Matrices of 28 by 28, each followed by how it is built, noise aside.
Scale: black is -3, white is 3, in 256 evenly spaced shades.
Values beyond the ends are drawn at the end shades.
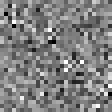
block diagonal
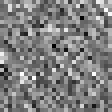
Toeplitz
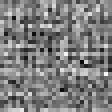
blocks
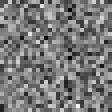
repeating rows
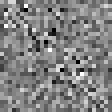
block diagonal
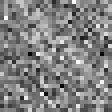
Toeplitz
